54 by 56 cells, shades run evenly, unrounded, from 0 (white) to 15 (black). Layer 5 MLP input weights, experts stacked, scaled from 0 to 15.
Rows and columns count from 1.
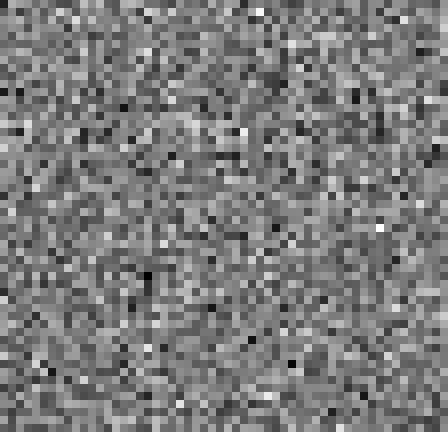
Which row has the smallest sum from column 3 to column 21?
53
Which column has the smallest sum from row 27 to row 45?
24
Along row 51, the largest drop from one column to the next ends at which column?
23
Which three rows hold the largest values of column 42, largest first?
52, 42, 25
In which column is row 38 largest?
41
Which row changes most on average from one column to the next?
17
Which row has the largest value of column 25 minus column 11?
7
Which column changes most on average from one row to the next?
19
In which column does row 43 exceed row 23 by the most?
32
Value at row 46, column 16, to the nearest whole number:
13
